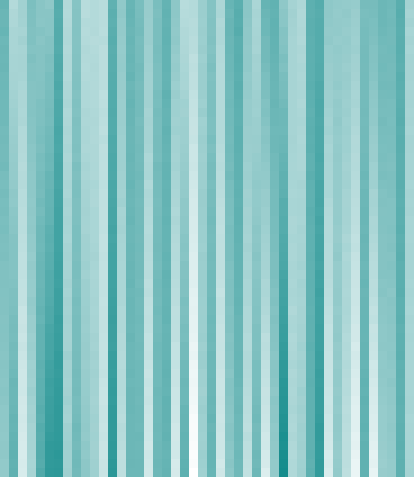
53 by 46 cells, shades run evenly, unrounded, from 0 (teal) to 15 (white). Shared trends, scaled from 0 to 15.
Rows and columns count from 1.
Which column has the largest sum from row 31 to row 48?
22
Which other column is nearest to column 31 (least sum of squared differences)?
1
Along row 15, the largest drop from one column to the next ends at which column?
13
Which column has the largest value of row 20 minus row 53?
32
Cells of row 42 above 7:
27
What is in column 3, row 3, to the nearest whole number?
9
